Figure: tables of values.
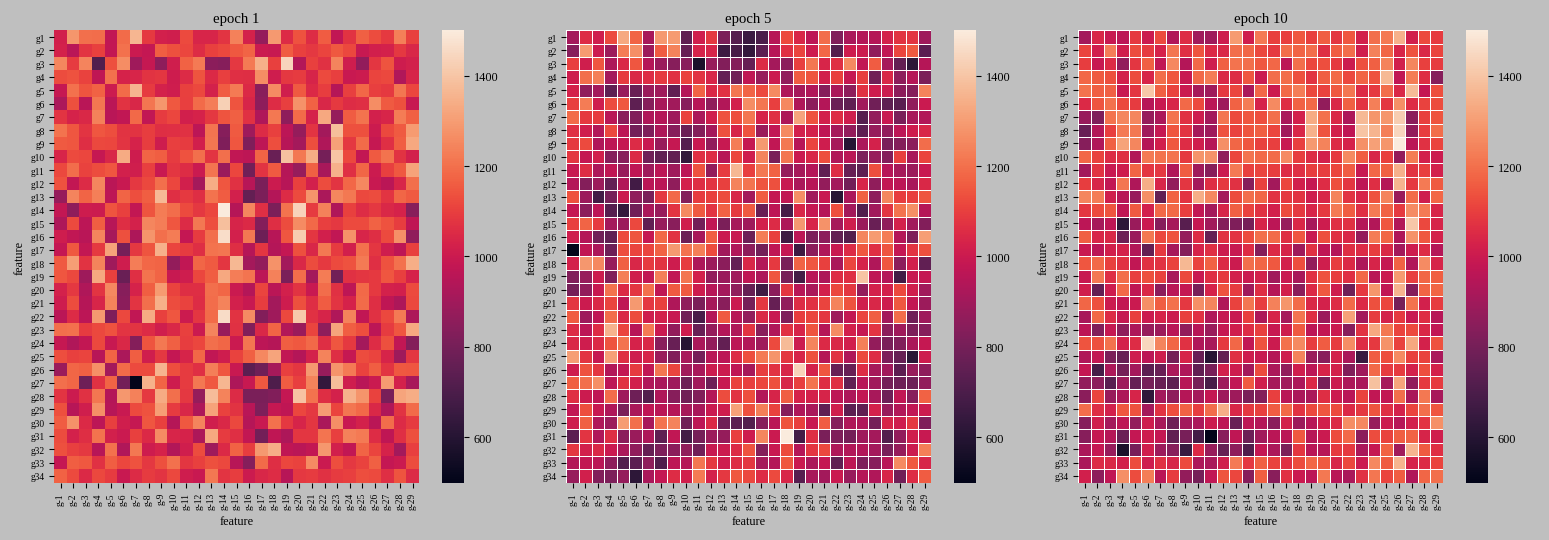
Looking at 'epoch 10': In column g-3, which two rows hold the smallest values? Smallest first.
g27, g25
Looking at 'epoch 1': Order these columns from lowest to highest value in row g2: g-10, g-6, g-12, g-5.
g-5, g-12, g-10, g-6
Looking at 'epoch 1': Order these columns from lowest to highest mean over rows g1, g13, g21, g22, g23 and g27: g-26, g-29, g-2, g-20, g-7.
g-7, g-26, g-29, g-20, g-2
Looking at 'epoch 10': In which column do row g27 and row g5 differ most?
g-6
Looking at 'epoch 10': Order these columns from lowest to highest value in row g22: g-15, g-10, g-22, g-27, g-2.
g-15, g-27, g-10, g-2, g-22
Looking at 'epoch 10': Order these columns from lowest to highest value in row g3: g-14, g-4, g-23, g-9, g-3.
g-4, g-9, g-3, g-23, g-14
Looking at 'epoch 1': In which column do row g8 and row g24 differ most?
g-29
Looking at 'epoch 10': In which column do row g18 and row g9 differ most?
g-19
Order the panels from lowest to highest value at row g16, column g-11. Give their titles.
epoch 10, epoch 5, epoch 1
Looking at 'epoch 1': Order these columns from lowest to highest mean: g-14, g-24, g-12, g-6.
g-6, g-12, g-24, g-14
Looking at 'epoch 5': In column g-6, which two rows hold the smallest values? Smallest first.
g34, g12
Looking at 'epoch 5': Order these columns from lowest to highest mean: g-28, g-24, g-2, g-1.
g-28, g-24, g-1, g-2
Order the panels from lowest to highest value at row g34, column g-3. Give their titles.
epoch 5, epoch 10, epoch 1
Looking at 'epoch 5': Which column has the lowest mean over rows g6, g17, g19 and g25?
g-27
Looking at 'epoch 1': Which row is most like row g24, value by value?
g2
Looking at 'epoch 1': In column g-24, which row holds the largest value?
g28
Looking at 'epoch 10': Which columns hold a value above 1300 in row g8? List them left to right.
g-19, g-23, g-24, g-26
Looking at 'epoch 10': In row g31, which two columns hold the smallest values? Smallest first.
g-11, g-10
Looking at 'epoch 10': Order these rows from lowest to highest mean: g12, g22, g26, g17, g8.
g26, g17, g22, g12, g8
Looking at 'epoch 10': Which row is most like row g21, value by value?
g10
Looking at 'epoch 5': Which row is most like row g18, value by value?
g4
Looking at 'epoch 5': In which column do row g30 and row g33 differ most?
g-5
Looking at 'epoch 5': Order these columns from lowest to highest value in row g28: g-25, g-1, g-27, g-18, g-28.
g-28, g-25, g-27, g-1, g-18
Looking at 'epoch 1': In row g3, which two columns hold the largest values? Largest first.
g-19, g-17
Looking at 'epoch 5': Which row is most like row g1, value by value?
g30
